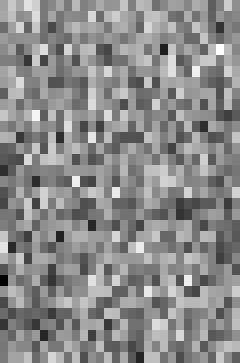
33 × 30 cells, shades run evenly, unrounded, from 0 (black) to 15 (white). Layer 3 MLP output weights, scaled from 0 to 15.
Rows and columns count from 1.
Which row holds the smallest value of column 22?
14
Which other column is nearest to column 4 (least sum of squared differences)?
8
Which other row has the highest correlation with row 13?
7
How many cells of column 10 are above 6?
29
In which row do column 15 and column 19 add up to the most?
18
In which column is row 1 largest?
4
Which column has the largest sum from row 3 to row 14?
12
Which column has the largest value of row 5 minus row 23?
28
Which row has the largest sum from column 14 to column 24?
24
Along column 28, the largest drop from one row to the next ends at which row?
6
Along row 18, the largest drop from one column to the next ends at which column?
16
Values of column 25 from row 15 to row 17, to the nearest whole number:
6 9 8
